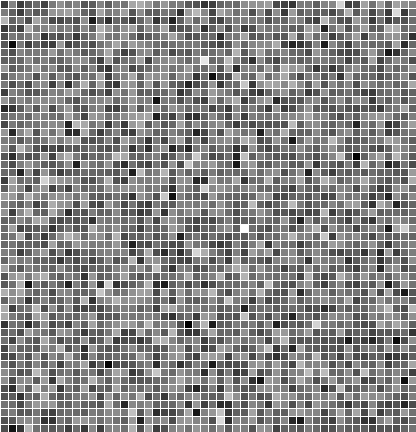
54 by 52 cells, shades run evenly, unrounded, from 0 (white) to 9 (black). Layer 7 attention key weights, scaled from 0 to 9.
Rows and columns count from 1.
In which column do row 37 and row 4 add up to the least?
13
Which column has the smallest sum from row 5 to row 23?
6
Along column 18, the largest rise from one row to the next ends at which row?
43
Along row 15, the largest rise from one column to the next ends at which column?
20
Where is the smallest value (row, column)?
29, 31
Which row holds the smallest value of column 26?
8
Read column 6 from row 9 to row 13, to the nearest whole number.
5 4 4 5 4
